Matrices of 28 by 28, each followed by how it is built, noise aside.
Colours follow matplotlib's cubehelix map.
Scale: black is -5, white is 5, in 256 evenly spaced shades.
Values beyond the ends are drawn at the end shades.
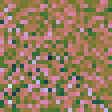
lower triangular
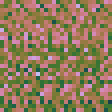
repeating columns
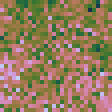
smooth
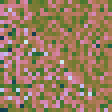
lower triangular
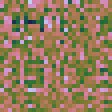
low rank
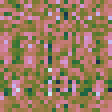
low rank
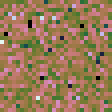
sparse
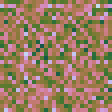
repeating columns
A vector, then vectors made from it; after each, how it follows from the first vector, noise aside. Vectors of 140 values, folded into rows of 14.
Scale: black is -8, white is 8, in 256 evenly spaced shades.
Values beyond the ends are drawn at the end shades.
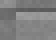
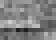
reversed, scaled up.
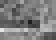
reversed, negated, scaled up.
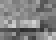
reversed, scaled up.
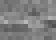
wrapped around, negated.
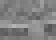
wrapped around, negated.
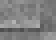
reversed.
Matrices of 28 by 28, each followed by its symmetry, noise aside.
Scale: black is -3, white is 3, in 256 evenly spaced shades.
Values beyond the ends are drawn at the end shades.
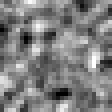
antisymmetric.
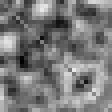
symmetric.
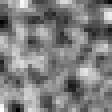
antisymmetric.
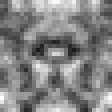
mirrored left to right.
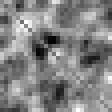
symmetric.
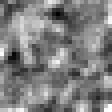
symmetric.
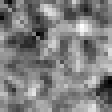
no symmetry.
